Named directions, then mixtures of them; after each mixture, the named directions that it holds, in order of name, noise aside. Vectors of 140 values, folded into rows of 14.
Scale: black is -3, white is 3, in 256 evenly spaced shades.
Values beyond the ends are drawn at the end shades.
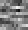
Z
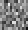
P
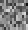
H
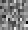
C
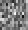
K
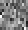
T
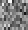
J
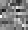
T, Z.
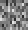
H, K, P.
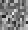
C, K, P.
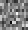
H, P, Z.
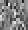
K, P, T.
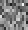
H, T.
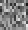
H.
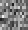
K, Z.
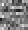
J, Z.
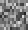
H.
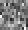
T.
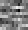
Z.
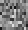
H, T, Z.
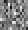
K, P.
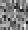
C, J, T.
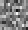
P, Z.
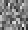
P, T.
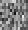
K.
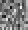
C, K.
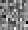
C.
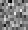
H, J, K.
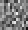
P.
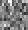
J.
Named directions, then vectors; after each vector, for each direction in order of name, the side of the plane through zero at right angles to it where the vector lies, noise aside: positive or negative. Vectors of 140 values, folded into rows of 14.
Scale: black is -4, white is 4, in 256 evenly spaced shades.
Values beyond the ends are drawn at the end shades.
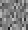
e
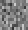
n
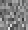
negative, positive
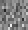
negative, positive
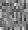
positive, positive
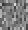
positive, positive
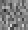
negative, positive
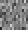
negative, negative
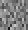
positive, negative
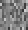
positive, positive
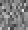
negative, positive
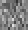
positive, negative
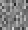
negative, negative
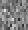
positive, negative
